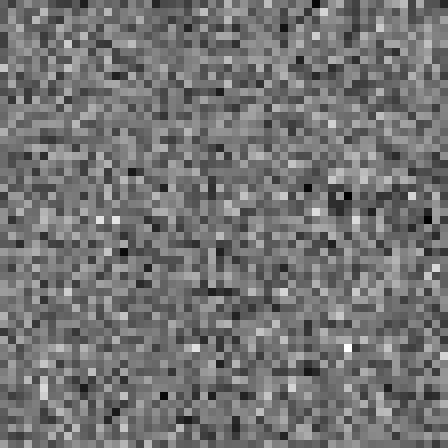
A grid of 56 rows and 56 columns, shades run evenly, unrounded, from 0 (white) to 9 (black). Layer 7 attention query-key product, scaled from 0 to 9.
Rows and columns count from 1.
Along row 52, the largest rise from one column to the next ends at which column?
50
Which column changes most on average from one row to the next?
16
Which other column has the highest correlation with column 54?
49
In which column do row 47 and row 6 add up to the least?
9
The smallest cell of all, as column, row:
44, 44
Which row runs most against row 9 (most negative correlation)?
23
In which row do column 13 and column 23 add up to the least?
54
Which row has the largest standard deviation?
25
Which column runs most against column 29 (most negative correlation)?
45
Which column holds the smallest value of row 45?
56
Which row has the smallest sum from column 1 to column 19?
28
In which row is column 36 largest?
4
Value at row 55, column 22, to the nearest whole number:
3
